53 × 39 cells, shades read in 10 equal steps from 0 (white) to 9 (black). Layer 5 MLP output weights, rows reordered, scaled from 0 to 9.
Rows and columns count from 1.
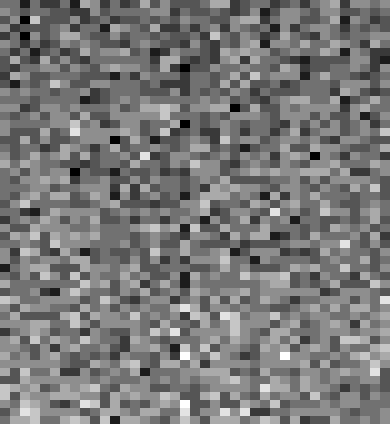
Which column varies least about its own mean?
33
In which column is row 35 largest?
19
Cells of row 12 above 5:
17
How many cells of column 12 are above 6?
8
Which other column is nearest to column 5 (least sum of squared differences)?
37
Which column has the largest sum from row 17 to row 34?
12
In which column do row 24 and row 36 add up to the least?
38
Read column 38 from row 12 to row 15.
7 3 5 6
